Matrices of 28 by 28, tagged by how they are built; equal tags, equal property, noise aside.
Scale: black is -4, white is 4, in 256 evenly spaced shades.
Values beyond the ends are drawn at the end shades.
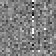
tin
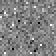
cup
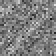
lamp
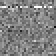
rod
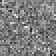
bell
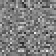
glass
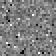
cup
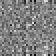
glass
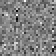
tin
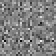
glass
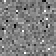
cup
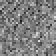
lamp
